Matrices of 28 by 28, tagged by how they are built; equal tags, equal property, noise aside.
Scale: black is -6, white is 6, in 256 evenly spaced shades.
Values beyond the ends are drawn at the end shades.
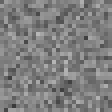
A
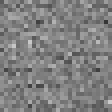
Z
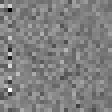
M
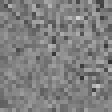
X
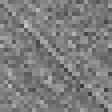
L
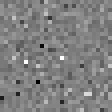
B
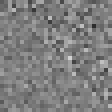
X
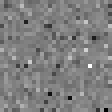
B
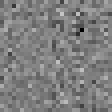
M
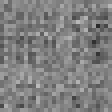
Z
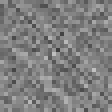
L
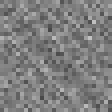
L
